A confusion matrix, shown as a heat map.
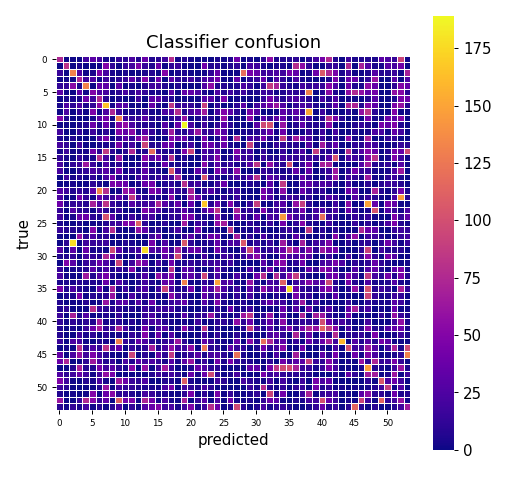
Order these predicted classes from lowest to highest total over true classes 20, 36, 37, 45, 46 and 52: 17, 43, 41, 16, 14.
43, 16, 41, 14, 17
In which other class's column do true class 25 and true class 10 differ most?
19
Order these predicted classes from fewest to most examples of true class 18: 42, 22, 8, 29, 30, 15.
15, 29, 8, 42, 30, 22
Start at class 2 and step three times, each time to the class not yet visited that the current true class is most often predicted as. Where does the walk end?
34
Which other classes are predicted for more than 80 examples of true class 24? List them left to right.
7, 34, 40
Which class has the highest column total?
47
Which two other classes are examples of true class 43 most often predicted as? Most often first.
9, 31
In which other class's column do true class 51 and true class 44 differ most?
22
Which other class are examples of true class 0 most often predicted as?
52
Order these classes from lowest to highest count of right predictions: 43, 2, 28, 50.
50, 28, 2, 43
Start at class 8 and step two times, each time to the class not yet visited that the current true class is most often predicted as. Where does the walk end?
5
